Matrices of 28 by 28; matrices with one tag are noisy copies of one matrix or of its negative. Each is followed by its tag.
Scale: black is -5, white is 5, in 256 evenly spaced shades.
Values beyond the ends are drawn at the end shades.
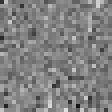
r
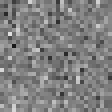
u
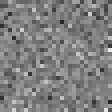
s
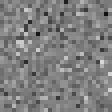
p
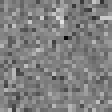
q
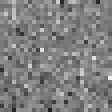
u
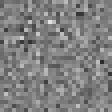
p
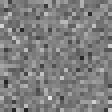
s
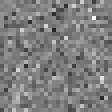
q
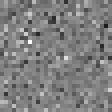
p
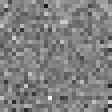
s
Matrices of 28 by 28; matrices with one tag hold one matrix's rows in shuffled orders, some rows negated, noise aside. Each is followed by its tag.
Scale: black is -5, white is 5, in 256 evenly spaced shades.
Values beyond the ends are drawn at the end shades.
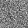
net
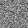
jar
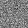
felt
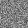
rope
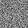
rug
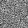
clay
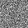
jar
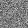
felt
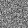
rope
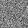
rug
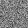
jar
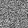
jar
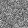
rope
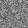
clay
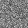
net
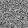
jar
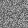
rug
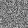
felt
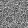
felt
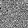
felt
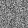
net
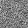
rope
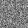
rug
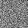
rug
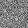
felt
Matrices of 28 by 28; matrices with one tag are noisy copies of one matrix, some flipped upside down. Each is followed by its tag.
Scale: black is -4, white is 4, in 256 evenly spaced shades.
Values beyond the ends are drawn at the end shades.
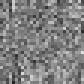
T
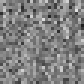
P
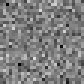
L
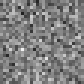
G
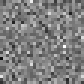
L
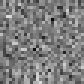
G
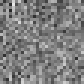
T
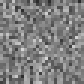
G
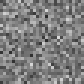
L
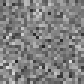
G
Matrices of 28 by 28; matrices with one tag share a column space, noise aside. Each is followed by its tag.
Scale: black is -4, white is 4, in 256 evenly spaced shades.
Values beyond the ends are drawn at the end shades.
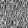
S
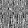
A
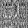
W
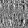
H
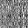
W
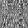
H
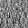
A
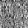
W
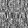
A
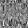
H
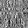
A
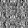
W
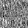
S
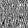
H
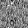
S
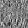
H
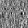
A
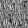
H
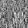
A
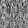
W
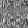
H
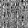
W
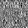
S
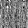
W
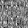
S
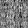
W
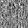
W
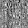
W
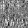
H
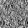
S
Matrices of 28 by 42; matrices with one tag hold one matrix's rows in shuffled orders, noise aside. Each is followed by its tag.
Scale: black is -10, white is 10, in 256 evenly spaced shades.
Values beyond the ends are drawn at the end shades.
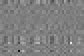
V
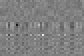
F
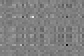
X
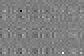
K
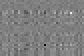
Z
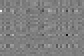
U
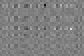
Z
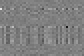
U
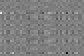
U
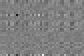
F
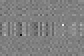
K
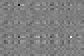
V
